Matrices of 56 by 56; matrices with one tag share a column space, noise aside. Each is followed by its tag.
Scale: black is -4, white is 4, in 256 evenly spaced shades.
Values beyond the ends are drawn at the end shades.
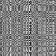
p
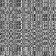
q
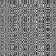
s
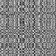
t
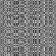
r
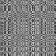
p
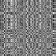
t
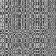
t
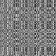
q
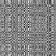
s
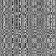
t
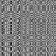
p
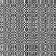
s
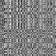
t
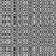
r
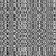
q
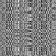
q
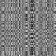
q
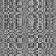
t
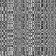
q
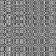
r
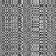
s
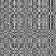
t
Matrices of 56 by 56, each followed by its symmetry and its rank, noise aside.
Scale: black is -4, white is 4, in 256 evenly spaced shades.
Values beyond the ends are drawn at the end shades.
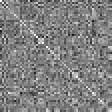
symmetric, rank six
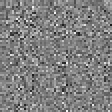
no symmetry, rank eight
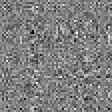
no symmetry, rank eight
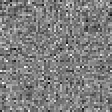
no symmetry, rank eight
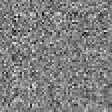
antisymmetric, rank eight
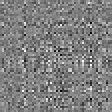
no symmetry, rank four
